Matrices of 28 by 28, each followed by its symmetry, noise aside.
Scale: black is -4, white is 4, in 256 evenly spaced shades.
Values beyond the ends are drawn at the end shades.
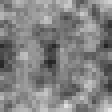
mirrored top to bottom.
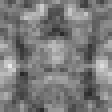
mirrored left to right.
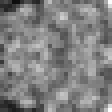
mirrored top to bottom.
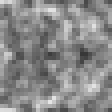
mirrored top to bottom.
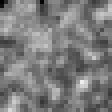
symmetric.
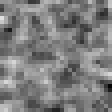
no symmetry.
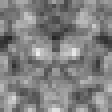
mirrored left to right.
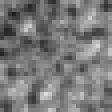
symmetric.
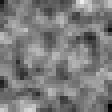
same after a half turn.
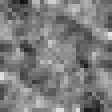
same after a half turn.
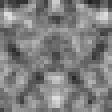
mirrored left to right.
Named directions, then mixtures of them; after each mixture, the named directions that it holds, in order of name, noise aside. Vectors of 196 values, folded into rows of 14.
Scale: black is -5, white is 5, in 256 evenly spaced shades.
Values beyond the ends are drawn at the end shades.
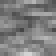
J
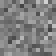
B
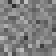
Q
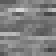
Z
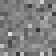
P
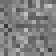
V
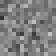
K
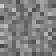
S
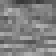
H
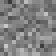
J, Q.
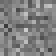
V.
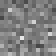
B, H, K.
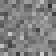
P.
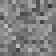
B, S, V.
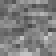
B, J, K.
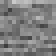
H.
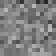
B, H.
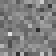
P.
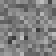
B, P, Q.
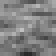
J.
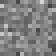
P, S, Z.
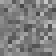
B.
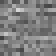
Q, V, Z.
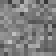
B, Q, Z.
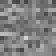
H, Q, Z.
